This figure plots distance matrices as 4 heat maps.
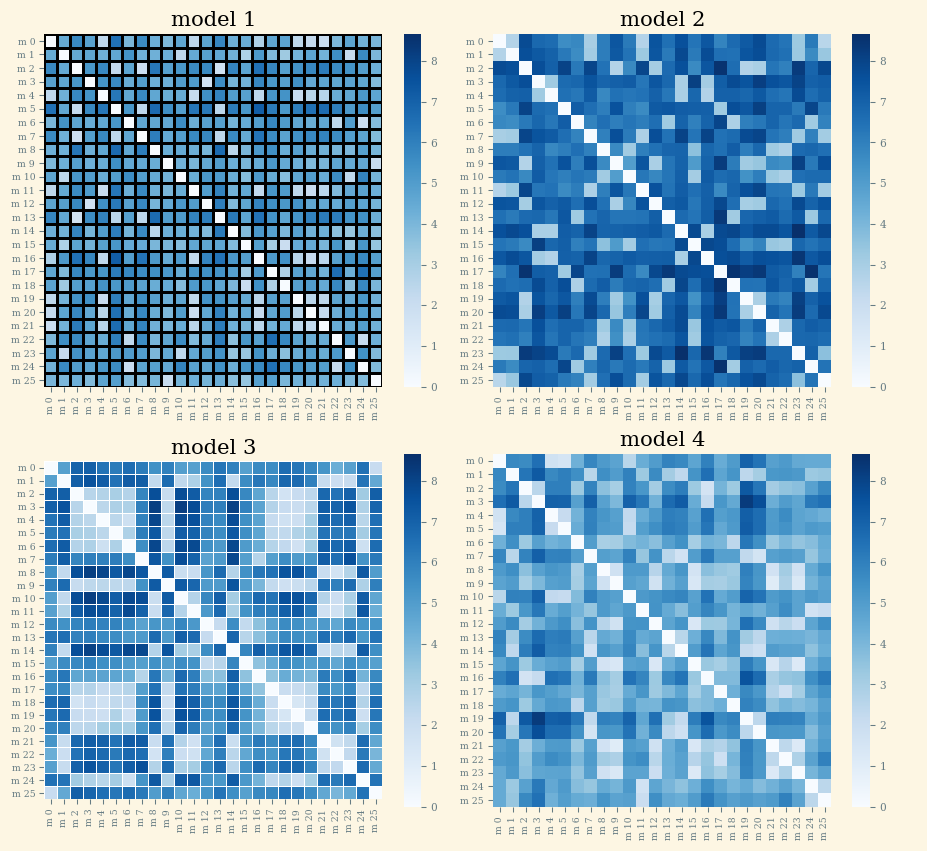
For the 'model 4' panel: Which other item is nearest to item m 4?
m 0
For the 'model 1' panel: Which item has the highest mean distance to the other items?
m 5
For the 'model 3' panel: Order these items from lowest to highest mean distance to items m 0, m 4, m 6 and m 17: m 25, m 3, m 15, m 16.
m 3, m 16, m 15, m 25
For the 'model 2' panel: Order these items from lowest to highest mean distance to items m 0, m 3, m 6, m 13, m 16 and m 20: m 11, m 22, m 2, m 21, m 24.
m 24, m 11, m 2, m 22, m 21
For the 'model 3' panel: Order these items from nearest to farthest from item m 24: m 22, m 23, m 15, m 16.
m 16, m 15, m 22, m 23
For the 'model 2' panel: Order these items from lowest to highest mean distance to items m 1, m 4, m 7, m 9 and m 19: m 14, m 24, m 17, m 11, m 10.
m 11, m 10, m 24, m 14, m 17
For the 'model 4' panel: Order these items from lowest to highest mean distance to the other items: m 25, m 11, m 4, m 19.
m 11, m 25, m 4, m 19
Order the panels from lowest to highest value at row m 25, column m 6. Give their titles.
model 1, model 4, model 2, model 3
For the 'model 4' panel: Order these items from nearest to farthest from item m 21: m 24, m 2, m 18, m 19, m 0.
m 2, m 18, m 24, m 0, m 19
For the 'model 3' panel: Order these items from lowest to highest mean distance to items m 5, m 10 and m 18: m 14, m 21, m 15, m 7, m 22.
m 22, m 21, m 15, m 14, m 7
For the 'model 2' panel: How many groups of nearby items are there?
6
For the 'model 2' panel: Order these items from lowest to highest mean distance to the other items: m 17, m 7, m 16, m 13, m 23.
m 7, m 13, m 23, m 16, m 17
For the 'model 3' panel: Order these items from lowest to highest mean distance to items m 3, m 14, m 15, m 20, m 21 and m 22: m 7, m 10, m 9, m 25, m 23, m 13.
m 23, m 10, m 9, m 25, m 13, m 7
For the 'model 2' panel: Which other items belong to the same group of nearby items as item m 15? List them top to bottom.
m 8, m 10, m 21, m 22
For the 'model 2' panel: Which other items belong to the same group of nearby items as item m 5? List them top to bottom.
m 17
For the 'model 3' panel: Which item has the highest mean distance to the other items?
m 7
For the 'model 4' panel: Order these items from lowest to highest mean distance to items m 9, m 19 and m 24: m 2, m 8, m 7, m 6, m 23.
m 7, m 23, m 8, m 6, m 2
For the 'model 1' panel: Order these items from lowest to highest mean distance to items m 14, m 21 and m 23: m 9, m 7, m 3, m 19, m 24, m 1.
m 1, m 19, m 9, m 3, m 24, m 7
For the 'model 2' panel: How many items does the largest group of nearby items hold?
6
